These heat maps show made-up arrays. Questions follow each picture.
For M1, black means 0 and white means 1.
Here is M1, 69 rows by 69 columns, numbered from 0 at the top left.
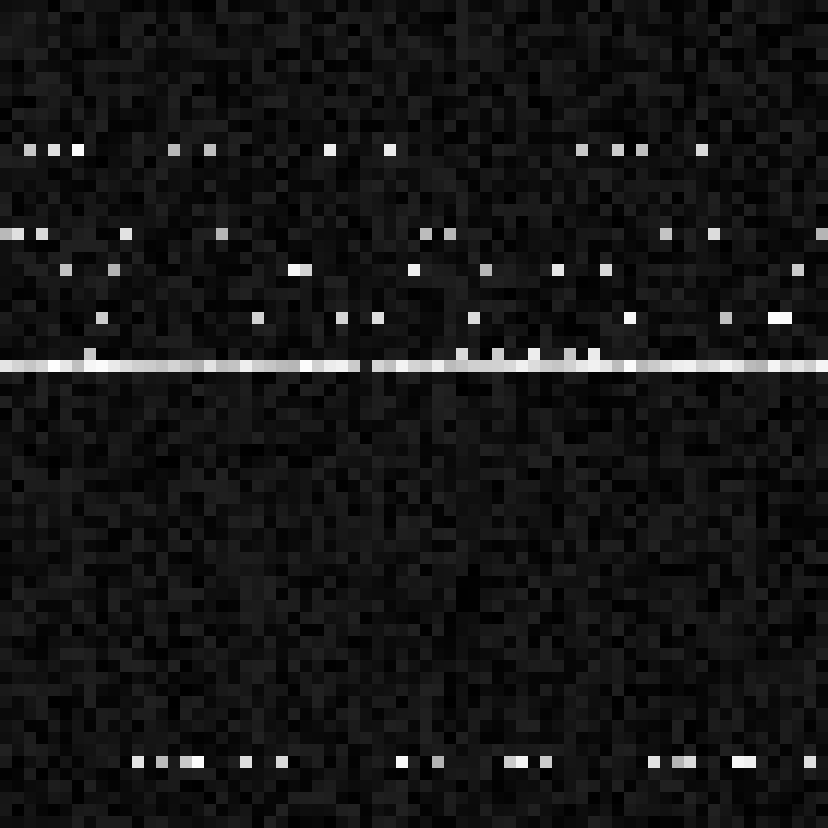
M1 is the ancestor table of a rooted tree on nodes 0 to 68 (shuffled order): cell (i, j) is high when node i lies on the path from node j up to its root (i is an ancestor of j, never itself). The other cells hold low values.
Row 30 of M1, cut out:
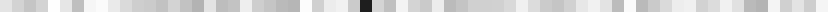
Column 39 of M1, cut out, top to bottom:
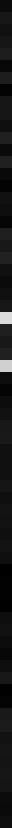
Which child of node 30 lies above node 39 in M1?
26
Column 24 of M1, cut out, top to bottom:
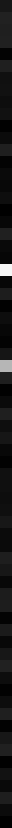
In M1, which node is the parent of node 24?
22
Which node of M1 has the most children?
63
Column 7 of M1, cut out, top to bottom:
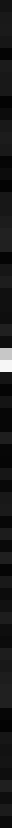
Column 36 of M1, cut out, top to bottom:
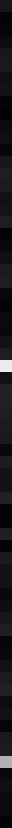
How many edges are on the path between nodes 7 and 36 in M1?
4
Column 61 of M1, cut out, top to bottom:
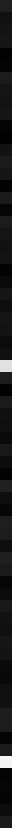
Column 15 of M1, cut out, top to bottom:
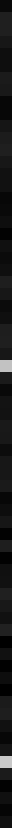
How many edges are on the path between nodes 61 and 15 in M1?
2
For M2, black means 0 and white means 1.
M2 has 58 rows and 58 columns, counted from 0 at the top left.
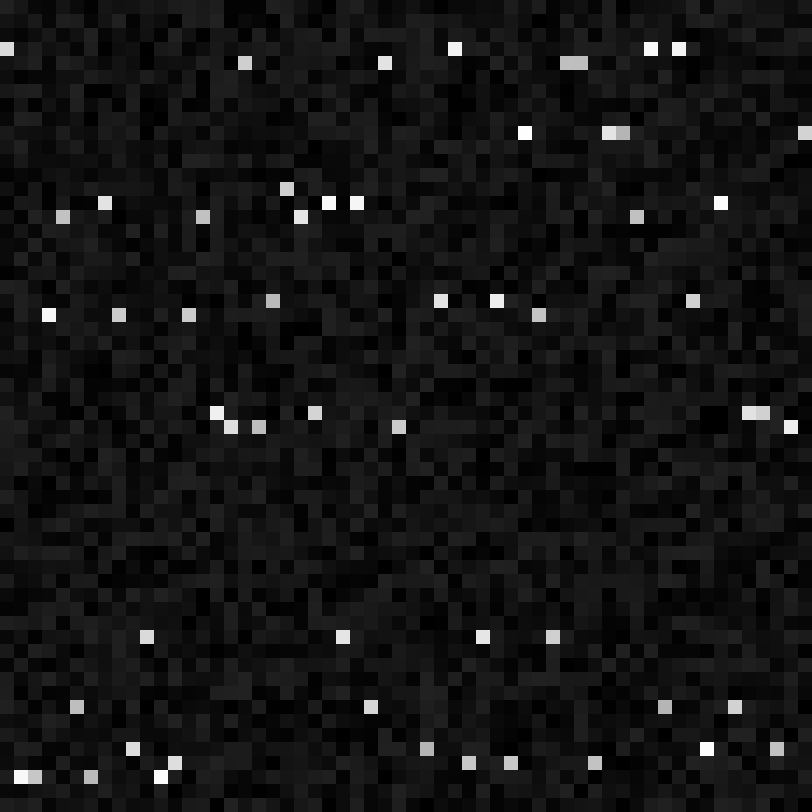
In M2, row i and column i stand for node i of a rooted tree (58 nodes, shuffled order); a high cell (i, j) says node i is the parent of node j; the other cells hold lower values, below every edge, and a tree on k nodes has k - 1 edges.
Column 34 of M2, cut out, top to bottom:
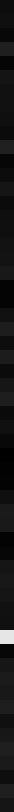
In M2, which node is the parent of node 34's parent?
15
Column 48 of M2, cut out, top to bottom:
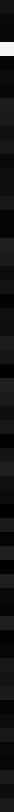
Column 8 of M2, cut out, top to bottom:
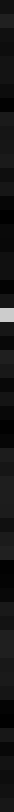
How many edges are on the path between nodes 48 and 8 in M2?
3
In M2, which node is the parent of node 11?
55
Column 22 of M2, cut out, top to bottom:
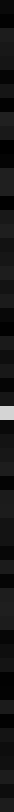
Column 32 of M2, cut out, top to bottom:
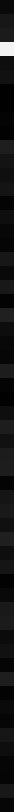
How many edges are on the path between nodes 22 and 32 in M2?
2
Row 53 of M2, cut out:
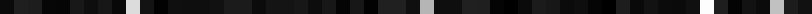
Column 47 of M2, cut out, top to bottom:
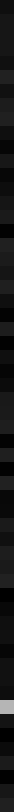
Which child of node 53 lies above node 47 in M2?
50
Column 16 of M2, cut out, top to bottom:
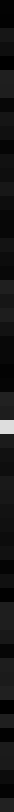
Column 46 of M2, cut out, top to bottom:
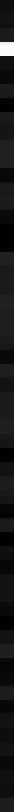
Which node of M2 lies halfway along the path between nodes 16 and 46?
29
